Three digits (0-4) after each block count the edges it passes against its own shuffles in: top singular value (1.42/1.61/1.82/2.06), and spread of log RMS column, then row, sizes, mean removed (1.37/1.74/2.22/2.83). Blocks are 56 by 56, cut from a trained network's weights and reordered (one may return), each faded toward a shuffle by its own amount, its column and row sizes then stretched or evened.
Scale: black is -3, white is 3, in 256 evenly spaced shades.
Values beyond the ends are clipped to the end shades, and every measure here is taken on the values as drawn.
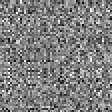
4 2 2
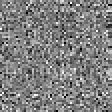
3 2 1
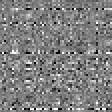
3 2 4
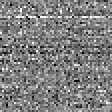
3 0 2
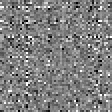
2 3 3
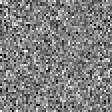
1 2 0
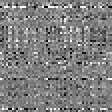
4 2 4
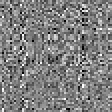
3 3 2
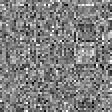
3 2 1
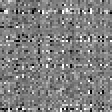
2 2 4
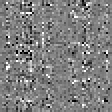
1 4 2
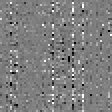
1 4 1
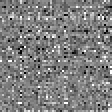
1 2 3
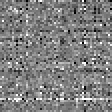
2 2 3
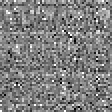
2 2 0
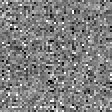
1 2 0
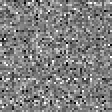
0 0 2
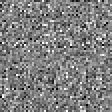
1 0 2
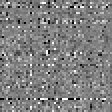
2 2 4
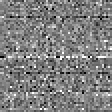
3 1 2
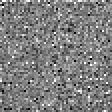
0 1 0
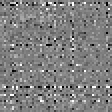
3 3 4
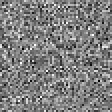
3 0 1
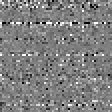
1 1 4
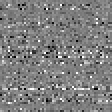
0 0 4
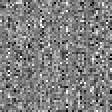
1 3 1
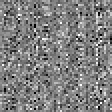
1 3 1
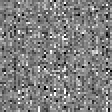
0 4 1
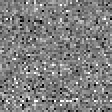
0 1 2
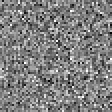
0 0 1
